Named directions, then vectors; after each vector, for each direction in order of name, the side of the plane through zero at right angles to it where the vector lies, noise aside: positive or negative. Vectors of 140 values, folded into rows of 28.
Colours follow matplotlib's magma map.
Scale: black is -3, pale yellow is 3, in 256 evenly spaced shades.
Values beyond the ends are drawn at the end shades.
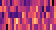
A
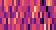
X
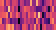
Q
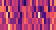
positive, positive, negative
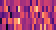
positive, negative, positive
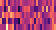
negative, positive, negative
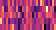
negative, positive, negative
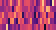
negative, negative, negative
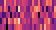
positive, negative, positive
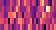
negative, negative, negative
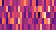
negative, negative, positive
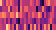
negative, positive, positive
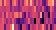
negative, positive, positive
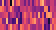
positive, positive, negative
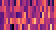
positive, negative, negative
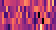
negative, negative, positive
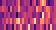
positive, negative, negative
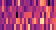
positive, negative, negative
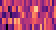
positive, negative, positive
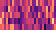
negative, positive, negative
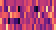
negative, positive, negative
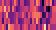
positive, positive, positive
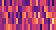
positive, positive, negative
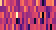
negative, positive, positive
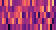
negative, negative, positive
